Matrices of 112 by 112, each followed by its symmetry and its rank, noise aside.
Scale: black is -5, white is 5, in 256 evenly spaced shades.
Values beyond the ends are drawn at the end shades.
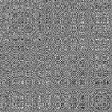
symmetric, rank six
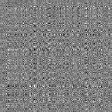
no symmetry, rank four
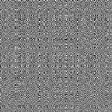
no symmetry, rank four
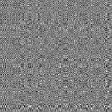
no symmetry, rank five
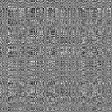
no symmetry, rank four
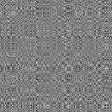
symmetric, rank four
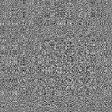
antisymmetric, rank six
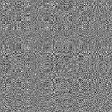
symmetric, rank four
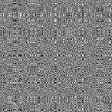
antisymmetric, rank four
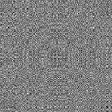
symmetric, rank six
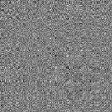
symmetric, rank six
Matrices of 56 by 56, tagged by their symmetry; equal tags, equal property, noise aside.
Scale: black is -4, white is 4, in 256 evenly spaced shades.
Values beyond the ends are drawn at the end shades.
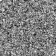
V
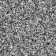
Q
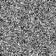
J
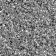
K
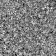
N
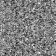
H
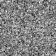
Q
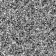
N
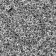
V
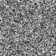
V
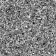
V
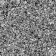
V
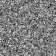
N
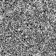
N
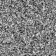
K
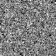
J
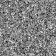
J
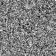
N
